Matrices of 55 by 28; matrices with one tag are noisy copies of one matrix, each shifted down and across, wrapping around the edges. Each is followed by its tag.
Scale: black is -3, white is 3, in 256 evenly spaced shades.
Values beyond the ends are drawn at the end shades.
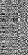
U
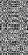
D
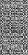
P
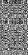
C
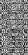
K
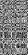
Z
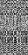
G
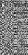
U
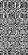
Z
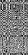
G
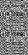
C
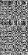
C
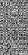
P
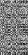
D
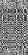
G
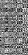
K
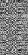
U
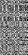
Z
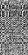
G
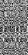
Z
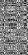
D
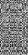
P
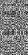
C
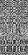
G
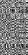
C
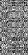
K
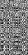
D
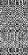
G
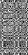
Z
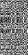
Z
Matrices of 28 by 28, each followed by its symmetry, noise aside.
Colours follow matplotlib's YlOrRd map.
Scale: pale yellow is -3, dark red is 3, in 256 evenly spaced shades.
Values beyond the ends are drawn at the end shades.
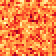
symmetric.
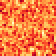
same after a half turn.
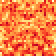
mirrored left to right.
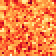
antisymmetric.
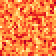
same after a half turn.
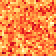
symmetric.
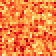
antisymmetric.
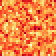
mirrored top to bottom.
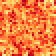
same after a half turn.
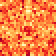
mirrored left to right.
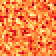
antisymmetric.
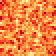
same after a half turn.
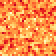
same after a half turn.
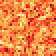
no symmetry.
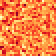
mirrored top to bottom.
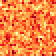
antisymmetric.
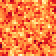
same after a half turn.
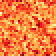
no symmetry.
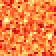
same after a half turn.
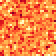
symmetric.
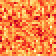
same after a half turn.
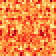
mirrored left to right.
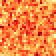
same after a half turn.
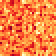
mirrored top to bottom.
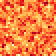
symmetric.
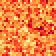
antisymmetric.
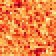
same after a half turn.
